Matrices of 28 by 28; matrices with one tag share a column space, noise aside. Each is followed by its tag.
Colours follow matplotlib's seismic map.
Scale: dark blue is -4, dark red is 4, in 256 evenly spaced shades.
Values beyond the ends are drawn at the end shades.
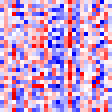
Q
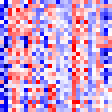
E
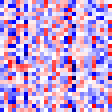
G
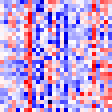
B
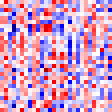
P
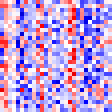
E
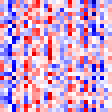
G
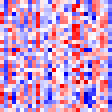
B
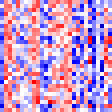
G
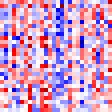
E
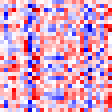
P
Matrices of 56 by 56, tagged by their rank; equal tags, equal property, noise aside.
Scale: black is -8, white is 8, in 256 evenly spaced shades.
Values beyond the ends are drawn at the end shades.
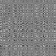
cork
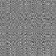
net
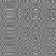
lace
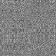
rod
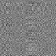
net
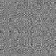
rod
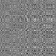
cork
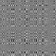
lace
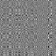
lace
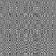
lace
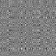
cork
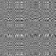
lace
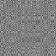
net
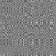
cork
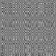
cork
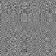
net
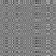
lace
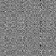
rod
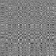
lace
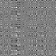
lace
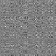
rod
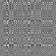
lace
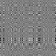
lace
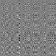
cork
